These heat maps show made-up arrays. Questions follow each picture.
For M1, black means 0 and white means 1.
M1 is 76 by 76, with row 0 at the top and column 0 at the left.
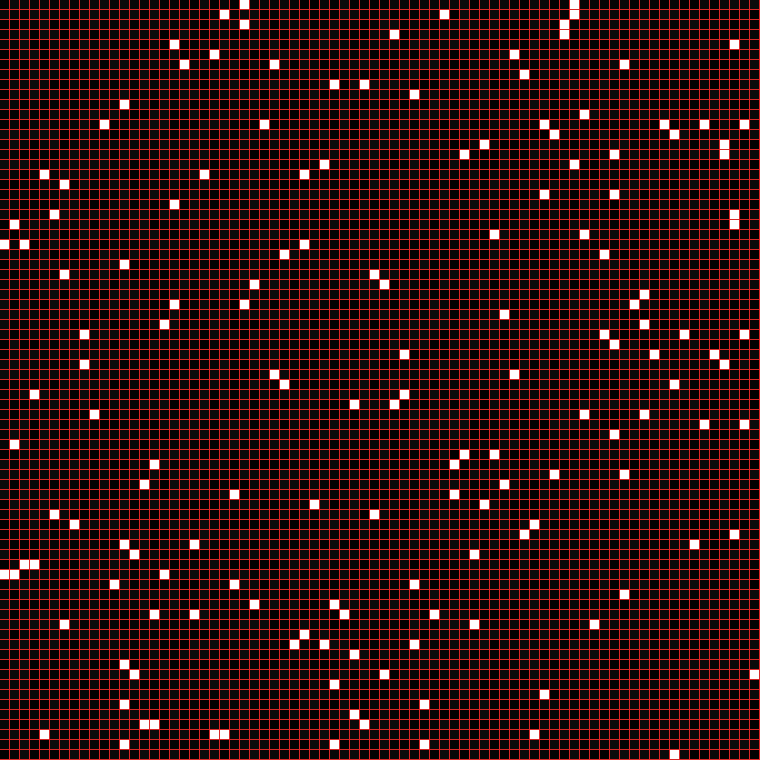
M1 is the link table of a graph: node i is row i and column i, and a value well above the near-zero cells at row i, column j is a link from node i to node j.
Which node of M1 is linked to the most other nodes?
node 12
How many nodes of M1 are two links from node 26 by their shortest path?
5
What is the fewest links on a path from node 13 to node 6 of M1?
4
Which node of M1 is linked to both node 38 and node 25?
node 28
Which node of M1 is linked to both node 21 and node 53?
node 73
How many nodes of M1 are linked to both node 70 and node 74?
2
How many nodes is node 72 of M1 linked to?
3
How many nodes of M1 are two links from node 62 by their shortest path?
3
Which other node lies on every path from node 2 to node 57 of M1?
node 24
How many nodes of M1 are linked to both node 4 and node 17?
0
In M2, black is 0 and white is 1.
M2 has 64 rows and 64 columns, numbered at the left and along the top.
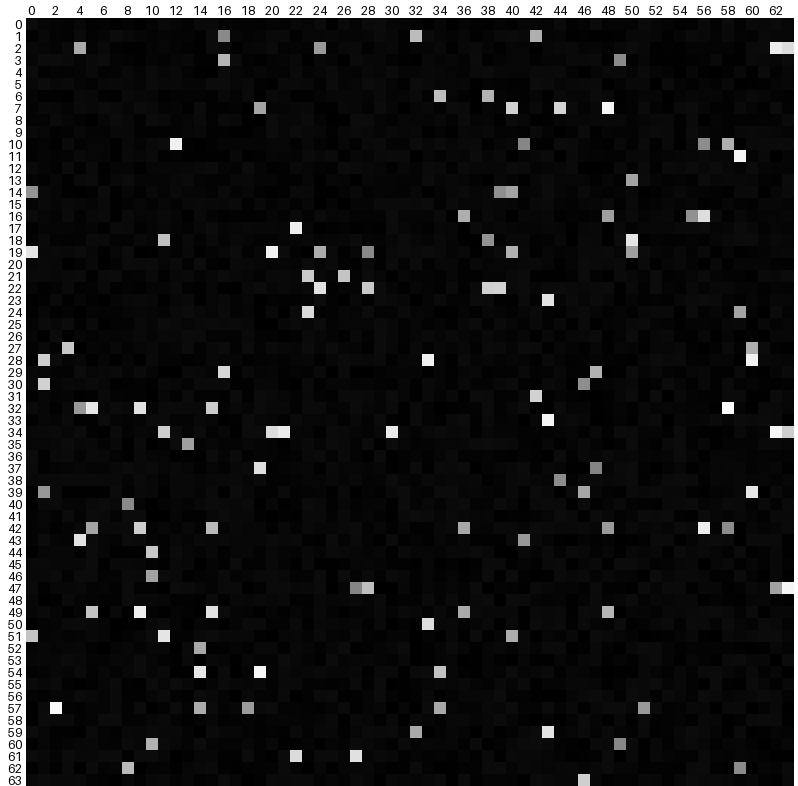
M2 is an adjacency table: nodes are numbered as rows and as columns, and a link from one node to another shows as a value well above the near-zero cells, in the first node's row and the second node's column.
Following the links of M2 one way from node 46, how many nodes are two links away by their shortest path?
4
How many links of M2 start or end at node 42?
9
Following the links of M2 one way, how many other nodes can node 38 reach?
6
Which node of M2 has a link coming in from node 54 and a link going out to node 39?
node 14
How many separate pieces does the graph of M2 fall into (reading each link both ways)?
4
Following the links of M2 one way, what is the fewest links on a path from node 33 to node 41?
2
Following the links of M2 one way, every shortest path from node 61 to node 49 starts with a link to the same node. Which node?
node 27
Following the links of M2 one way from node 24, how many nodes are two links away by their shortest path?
2
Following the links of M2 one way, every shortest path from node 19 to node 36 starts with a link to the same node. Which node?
node 28
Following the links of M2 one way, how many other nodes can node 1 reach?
12
